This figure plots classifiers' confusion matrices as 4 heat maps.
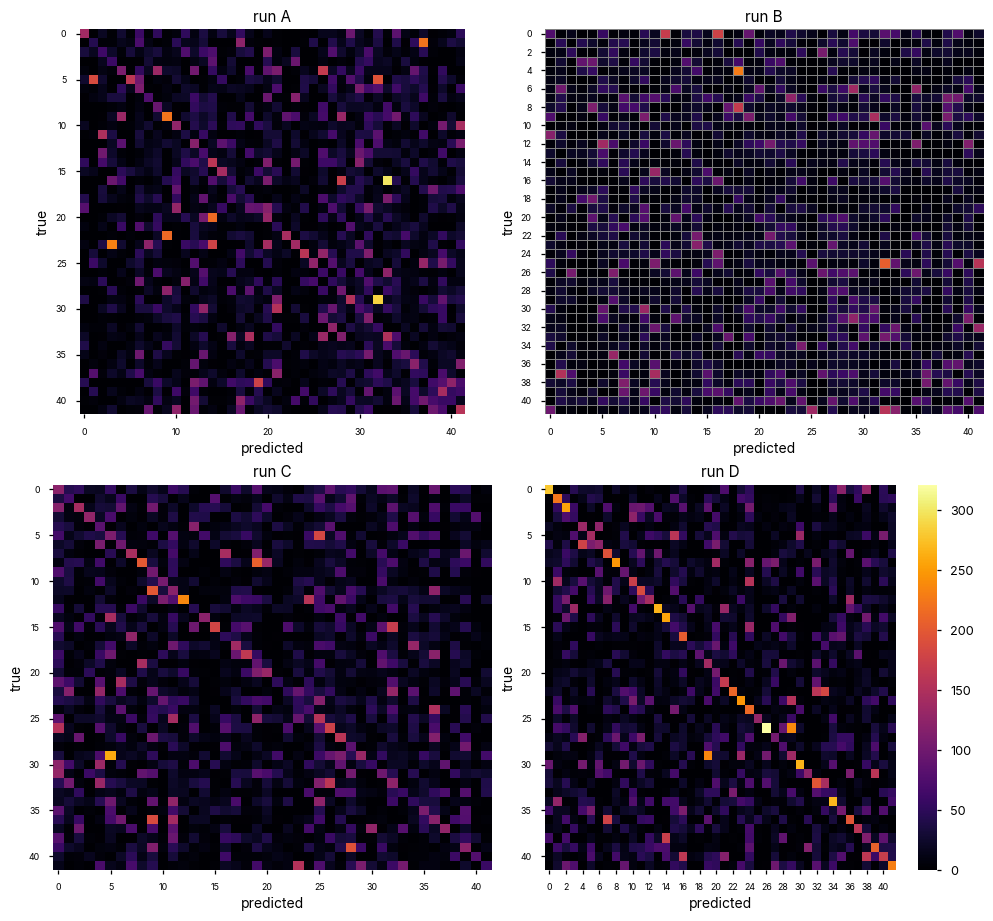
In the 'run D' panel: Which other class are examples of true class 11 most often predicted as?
7
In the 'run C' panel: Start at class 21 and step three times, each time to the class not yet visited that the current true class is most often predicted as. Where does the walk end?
13
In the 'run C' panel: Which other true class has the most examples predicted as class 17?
18
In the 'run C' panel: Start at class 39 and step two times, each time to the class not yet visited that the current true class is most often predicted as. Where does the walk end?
16
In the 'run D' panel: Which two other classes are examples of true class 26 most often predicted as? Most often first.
29, 28
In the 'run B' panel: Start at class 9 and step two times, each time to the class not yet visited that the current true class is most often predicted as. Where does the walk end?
29
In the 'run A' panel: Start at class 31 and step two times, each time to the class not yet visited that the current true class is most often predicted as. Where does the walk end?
33
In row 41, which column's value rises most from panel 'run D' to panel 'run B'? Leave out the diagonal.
25
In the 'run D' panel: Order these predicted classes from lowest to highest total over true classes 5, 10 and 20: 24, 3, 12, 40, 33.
33, 12, 3, 40, 24
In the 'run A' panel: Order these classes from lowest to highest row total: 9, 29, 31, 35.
31, 35, 29, 9
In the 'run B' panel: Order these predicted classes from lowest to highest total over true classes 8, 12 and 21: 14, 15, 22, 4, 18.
15, 14, 22, 4, 18
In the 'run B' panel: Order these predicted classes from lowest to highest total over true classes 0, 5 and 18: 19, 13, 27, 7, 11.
7, 27, 13, 19, 11
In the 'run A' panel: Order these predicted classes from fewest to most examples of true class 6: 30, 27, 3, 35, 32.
3, 35, 27, 32, 30
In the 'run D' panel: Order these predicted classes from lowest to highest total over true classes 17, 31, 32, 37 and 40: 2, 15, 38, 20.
2, 15, 38, 20
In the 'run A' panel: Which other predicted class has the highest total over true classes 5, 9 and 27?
32
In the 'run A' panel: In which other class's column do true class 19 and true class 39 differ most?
20
